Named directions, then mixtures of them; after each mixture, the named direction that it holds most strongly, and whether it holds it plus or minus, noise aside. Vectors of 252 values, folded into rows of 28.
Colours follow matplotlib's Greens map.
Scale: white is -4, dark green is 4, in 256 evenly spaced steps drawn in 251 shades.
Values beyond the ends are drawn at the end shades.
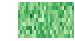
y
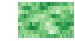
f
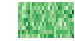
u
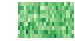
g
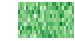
y, plus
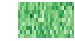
y, plus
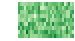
g, plus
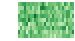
g, minus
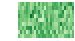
y, plus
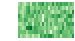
u, plus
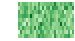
y, plus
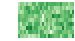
f, plus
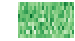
y, plus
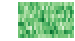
y, minus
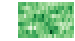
f, minus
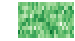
y, minus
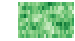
f, plus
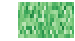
y, plus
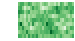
f, minus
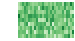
g, minus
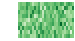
y, plus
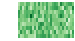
y, plus
